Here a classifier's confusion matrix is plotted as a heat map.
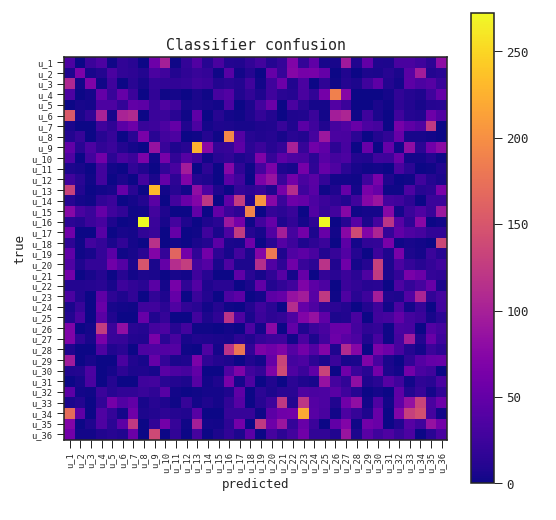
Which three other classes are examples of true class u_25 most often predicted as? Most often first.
u_16, u_24, u_23
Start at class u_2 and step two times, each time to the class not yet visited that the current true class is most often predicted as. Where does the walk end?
u_23
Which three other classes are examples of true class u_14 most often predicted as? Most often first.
u_19, u_17, u_30
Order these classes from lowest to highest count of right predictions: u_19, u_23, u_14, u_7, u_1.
u_1, u_7, u_19, u_23, u_14
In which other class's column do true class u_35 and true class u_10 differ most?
u_7
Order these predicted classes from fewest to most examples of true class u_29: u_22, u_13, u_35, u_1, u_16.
u_16, u_22, u_35, u_13, u_1
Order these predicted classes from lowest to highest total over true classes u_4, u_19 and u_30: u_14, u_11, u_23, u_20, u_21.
u_14, u_23, u_21, u_11, u_20
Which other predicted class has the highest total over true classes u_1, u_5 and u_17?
u_27
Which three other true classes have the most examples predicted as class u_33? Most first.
u_34, u_27, u_9
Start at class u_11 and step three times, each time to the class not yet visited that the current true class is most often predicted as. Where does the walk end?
u_8
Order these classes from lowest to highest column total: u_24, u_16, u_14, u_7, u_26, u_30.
u_14, u_7, u_26, u_24, u_16, u_30
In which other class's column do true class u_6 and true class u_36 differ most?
u_9
